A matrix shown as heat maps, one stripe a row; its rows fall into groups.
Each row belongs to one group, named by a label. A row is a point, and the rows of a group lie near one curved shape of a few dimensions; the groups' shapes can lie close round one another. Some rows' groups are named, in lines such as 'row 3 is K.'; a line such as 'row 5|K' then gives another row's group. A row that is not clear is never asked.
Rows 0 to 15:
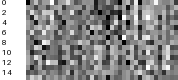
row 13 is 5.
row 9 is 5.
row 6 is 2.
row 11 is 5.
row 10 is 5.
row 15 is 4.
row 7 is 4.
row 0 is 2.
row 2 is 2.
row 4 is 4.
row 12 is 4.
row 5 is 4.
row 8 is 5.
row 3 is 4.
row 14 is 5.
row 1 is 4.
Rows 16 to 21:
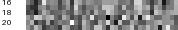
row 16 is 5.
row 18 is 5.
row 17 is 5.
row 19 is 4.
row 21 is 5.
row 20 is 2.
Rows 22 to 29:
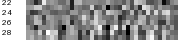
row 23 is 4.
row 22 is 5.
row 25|5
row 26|5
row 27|4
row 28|4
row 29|4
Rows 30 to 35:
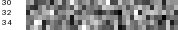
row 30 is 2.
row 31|5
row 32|2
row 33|5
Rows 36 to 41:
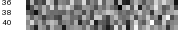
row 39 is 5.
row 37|2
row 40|4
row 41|4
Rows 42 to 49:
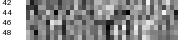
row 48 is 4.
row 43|5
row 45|2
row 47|4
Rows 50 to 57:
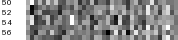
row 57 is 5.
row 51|5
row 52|5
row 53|2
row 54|2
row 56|4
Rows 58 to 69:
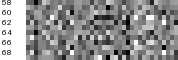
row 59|4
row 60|5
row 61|4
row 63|4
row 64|5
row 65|4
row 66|4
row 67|5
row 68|2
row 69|4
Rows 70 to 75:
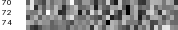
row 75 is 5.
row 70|2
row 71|4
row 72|4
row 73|2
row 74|4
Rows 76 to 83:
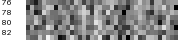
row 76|5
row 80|5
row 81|2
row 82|5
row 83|4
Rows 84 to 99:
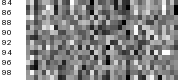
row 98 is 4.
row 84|2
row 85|2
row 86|2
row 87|4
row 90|4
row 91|5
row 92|2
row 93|4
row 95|4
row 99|4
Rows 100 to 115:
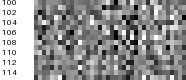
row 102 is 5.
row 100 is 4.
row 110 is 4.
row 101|4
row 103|2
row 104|5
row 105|5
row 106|4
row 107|4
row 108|2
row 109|4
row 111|2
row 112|5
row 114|5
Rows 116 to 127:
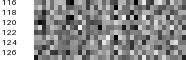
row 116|4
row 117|4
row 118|5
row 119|4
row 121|2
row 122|5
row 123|4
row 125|5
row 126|5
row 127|2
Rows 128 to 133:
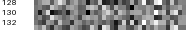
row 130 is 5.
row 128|4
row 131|5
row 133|5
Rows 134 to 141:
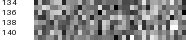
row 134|2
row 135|4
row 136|2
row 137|5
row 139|5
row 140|2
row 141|4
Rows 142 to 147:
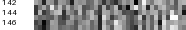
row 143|2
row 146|5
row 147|5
